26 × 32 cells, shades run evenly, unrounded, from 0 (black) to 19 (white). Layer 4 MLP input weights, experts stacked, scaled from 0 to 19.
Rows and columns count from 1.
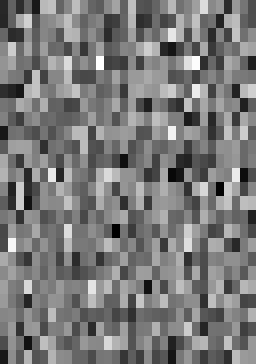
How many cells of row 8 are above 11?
9
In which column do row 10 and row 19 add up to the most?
22
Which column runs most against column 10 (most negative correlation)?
1
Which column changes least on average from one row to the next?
17
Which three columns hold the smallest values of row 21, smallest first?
19, 29, 21
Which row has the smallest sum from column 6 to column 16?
12
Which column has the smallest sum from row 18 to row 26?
26
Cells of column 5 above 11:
5
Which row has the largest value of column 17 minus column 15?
2
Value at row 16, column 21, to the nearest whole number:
13
